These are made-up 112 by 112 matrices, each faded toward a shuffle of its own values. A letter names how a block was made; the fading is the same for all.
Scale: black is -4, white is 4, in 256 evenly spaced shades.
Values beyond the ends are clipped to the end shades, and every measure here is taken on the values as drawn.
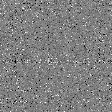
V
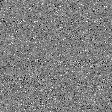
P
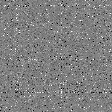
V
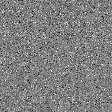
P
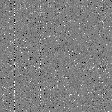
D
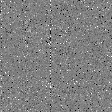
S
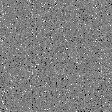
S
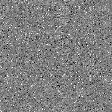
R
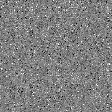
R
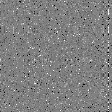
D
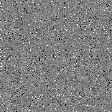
V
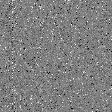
S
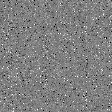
S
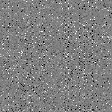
D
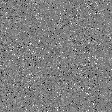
S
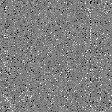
D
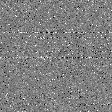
P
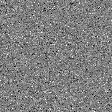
P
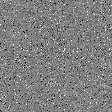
S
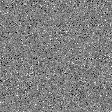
P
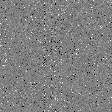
S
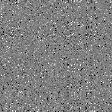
D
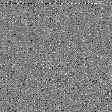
P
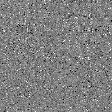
R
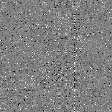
D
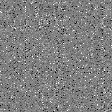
D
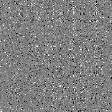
D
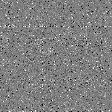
V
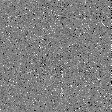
S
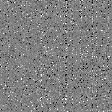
D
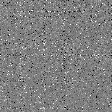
V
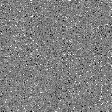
R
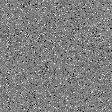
V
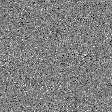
P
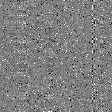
D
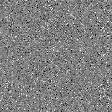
R
